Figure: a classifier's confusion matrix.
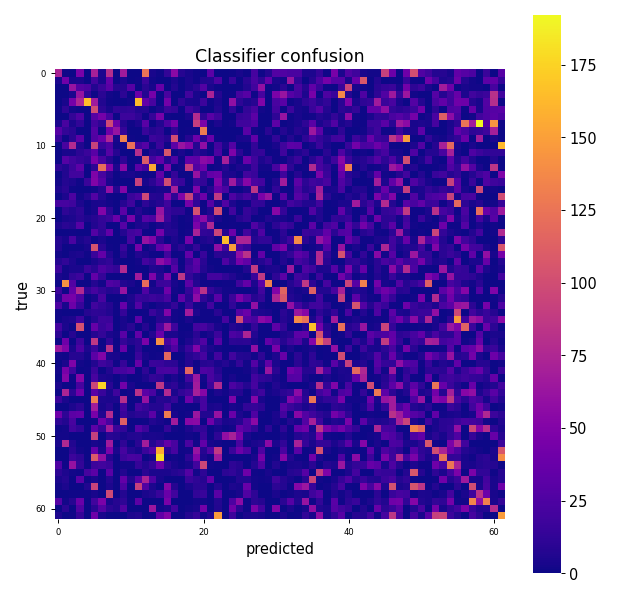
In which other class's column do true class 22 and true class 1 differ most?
42
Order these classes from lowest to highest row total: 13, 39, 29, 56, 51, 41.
56, 39, 51, 41, 29, 13
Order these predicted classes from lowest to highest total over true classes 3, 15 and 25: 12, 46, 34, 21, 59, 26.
12, 34, 21, 59, 46, 26
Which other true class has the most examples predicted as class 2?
10
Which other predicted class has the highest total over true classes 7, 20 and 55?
58
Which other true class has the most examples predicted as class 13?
60
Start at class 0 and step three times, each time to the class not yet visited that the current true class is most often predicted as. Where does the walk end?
9
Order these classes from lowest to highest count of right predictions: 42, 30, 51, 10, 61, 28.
30, 42, 28, 51, 10, 61
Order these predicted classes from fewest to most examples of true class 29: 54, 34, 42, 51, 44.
54, 44, 34, 51, 42
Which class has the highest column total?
5
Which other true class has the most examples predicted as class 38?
34
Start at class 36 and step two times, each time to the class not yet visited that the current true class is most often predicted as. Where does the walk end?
14
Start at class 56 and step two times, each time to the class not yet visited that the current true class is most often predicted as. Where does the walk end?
39
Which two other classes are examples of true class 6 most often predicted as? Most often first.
53, 19
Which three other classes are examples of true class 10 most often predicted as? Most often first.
61, 54, 5
